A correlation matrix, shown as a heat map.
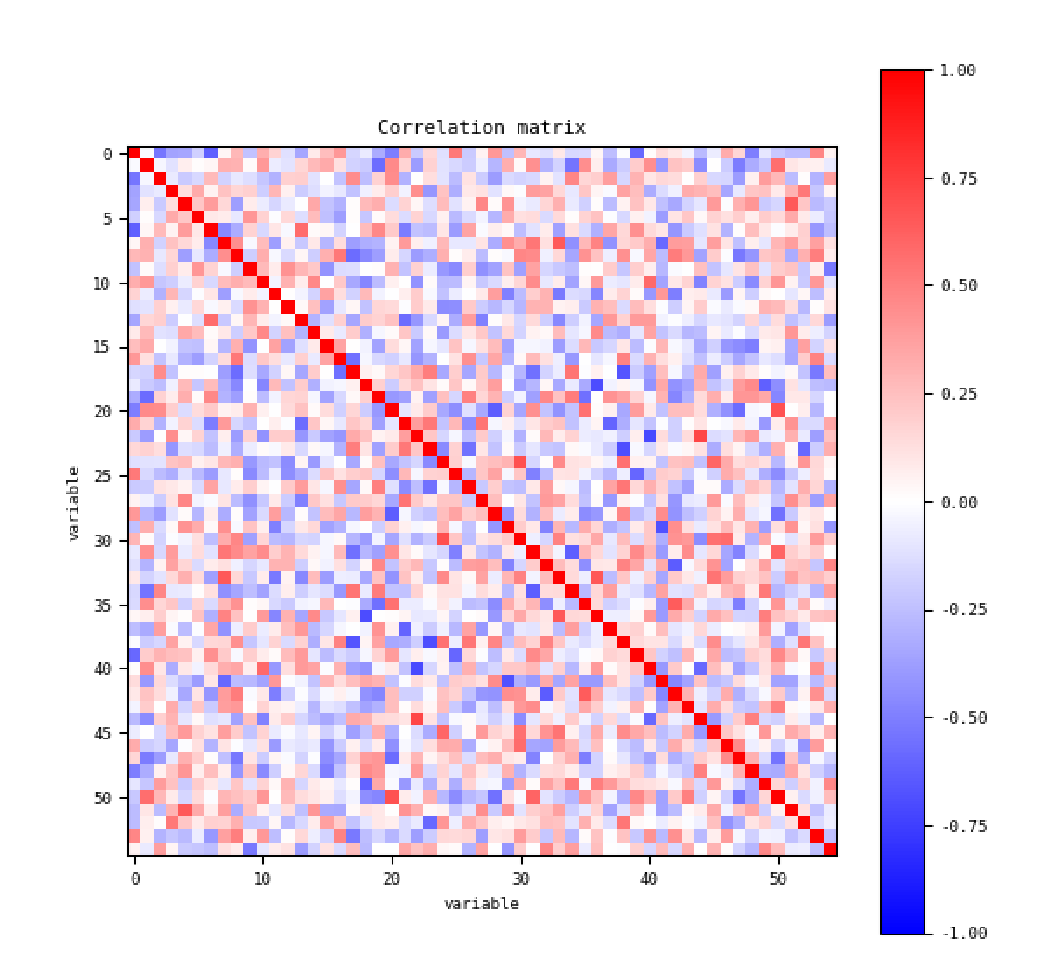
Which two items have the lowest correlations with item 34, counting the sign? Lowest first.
31, 1
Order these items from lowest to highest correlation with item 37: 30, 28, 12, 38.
30, 28, 38, 12
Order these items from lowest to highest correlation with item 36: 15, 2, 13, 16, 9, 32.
13, 15, 16, 9, 32, 2
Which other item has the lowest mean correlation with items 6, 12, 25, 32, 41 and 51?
42
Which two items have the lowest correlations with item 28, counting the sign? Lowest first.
20, 50
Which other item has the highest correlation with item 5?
9
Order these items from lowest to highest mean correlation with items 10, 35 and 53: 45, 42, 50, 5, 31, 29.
45, 5, 29, 50, 31, 42
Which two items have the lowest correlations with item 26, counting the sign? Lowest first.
23, 21
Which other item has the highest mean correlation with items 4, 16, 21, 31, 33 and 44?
7
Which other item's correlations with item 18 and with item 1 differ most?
50
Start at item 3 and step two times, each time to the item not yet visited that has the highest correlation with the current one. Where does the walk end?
38
